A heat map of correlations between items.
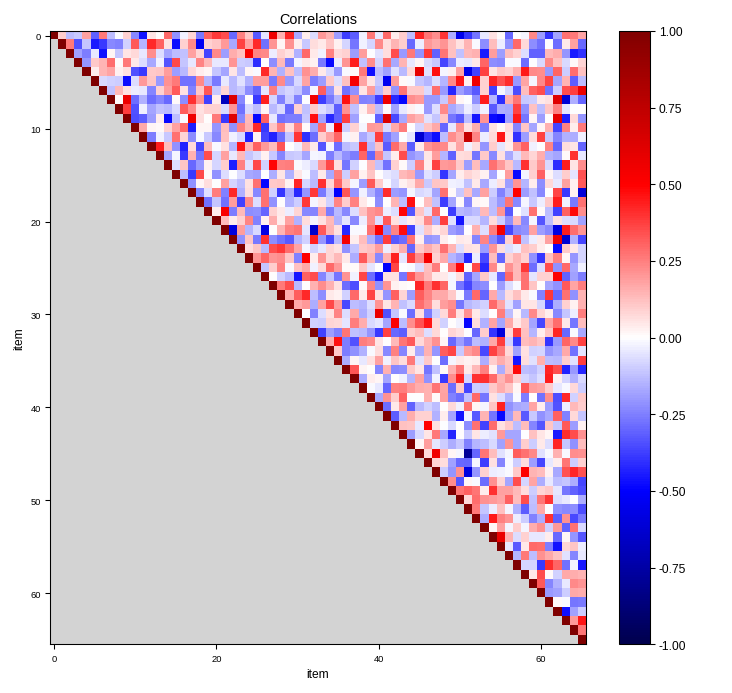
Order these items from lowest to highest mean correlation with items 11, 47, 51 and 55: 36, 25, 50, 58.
36, 58, 25, 50
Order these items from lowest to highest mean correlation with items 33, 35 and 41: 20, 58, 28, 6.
28, 58, 20, 6
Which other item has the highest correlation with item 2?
24
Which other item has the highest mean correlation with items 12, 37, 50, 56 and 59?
5
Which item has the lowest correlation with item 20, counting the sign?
50
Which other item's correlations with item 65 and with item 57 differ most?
17
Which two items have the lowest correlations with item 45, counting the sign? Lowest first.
51, 11
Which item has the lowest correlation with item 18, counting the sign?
1
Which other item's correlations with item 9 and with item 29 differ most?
22
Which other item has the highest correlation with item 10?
35
